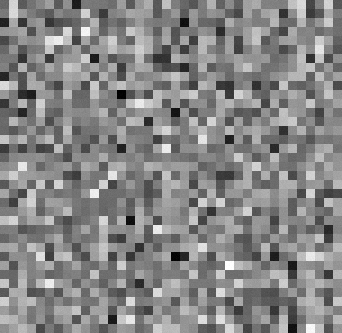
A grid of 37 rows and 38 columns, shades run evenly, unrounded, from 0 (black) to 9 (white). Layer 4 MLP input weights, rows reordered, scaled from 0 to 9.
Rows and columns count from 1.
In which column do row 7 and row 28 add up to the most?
23
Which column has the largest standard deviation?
3
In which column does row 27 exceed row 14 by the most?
36
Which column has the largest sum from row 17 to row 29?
19
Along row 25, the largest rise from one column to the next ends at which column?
16
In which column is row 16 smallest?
26
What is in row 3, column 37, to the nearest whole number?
7
